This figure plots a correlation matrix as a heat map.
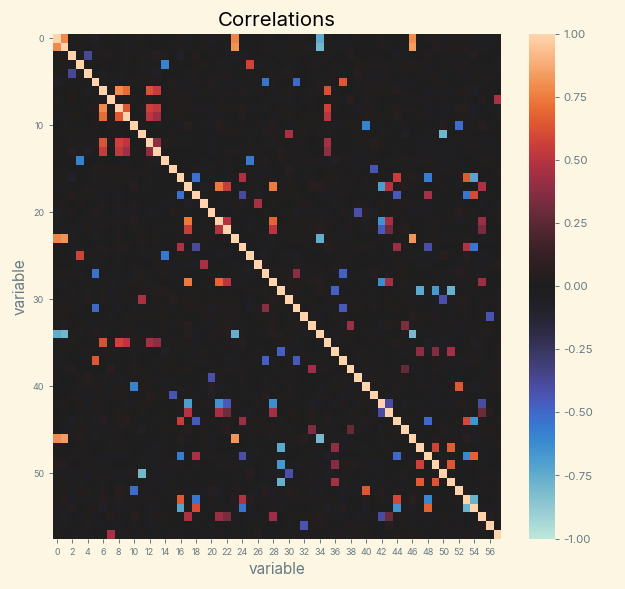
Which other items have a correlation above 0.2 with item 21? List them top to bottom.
17, 22, 28, 43, 55
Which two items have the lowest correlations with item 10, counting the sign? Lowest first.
40, 52
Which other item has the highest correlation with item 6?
8
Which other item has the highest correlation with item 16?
53
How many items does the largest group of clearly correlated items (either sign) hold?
7
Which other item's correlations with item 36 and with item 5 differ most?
37
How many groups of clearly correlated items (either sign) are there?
16
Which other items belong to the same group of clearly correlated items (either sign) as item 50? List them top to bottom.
11, 30
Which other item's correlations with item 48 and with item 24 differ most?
54
